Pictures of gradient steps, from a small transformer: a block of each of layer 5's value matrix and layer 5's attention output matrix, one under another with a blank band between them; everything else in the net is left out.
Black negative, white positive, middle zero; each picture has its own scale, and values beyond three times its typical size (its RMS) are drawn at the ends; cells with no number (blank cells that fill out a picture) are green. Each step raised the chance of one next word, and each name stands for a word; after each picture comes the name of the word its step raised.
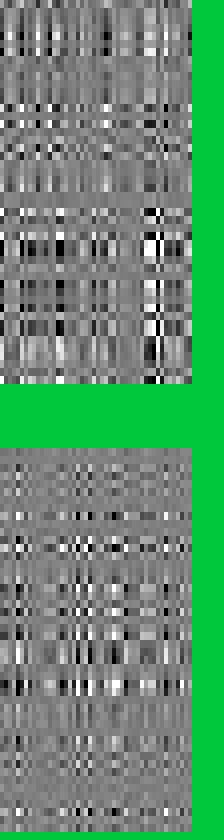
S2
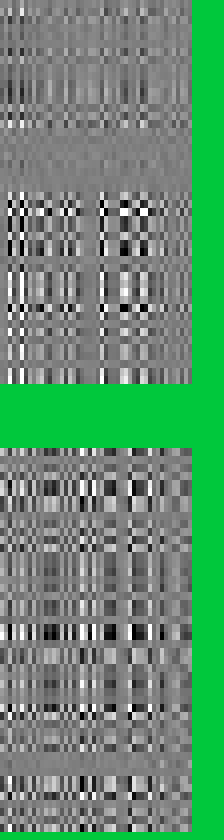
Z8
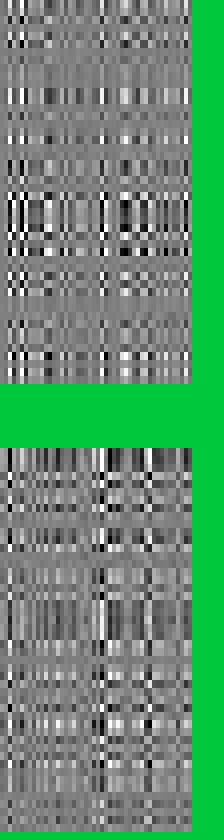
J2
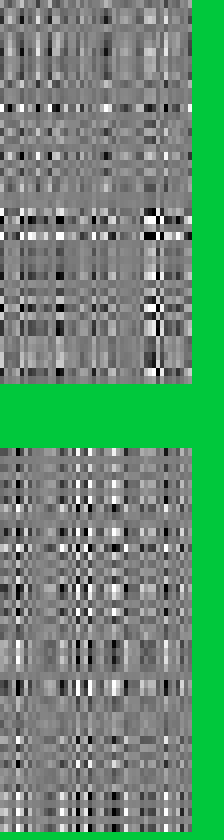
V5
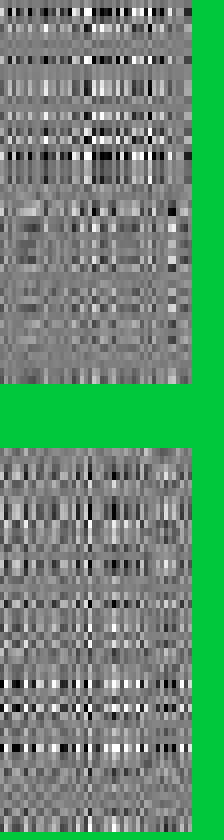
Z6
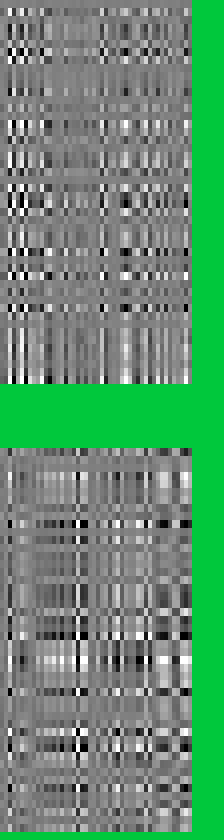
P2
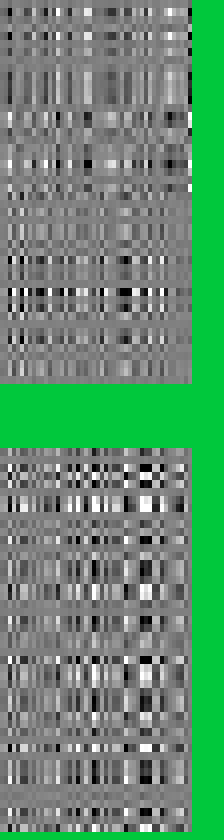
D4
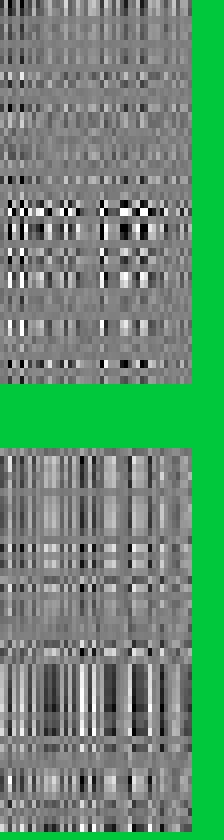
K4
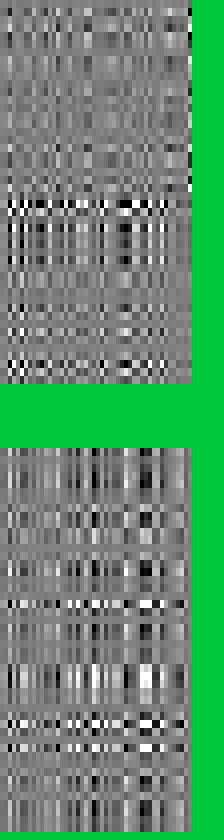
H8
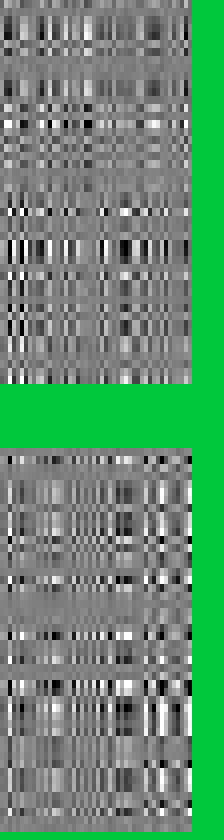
S2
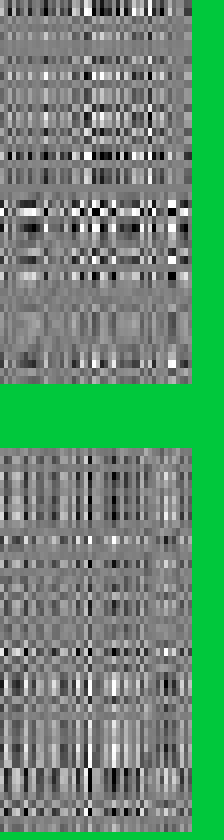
K4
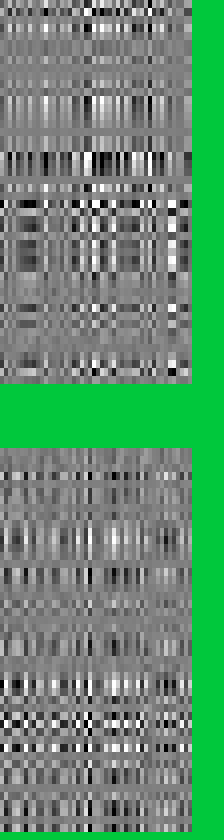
H8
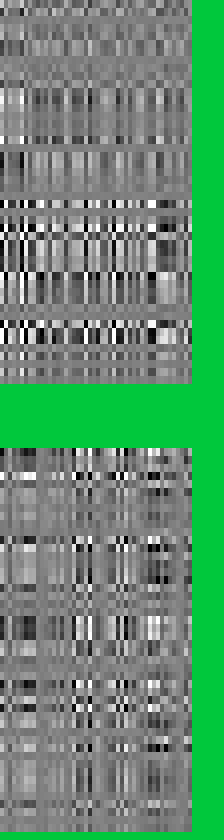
J2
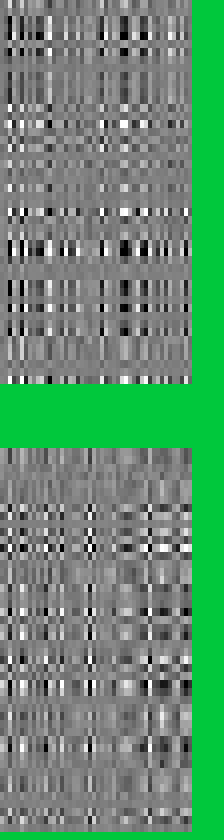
S2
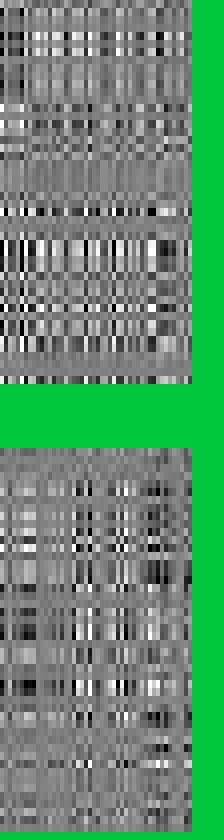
S2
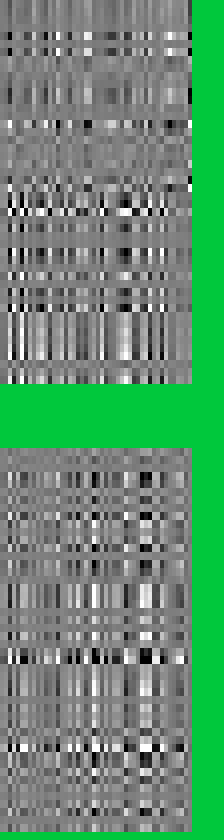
P2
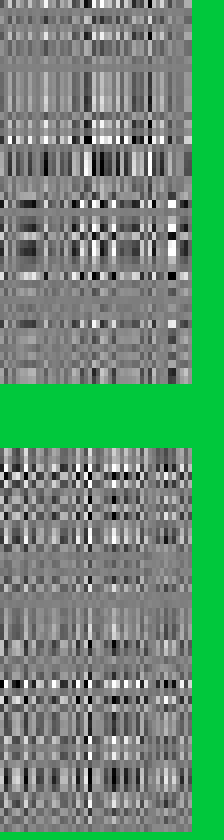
J2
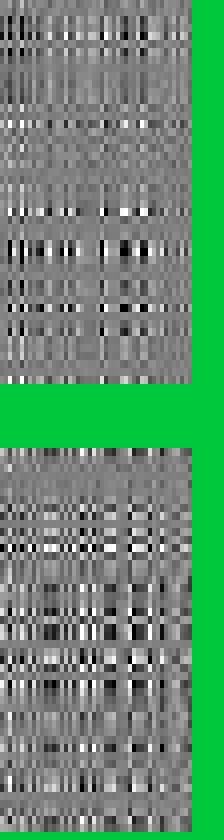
S2
